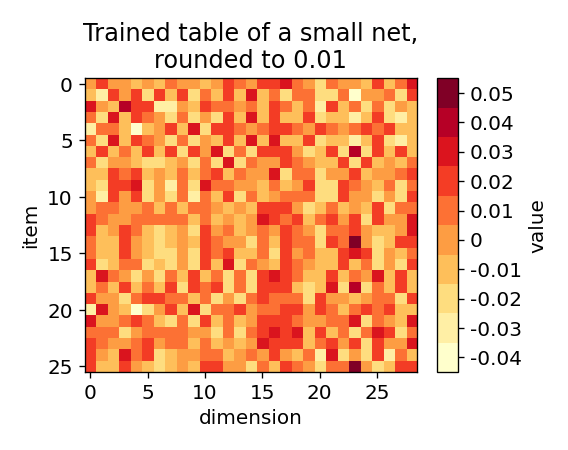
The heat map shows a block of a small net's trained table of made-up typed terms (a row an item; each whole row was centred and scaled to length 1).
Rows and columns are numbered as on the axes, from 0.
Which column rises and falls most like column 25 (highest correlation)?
16
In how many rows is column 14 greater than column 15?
9
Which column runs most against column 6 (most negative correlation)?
3
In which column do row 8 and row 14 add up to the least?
20
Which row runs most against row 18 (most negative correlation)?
1
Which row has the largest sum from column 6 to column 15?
4
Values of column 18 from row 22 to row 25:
0.03 0.02 -0.01 0.01
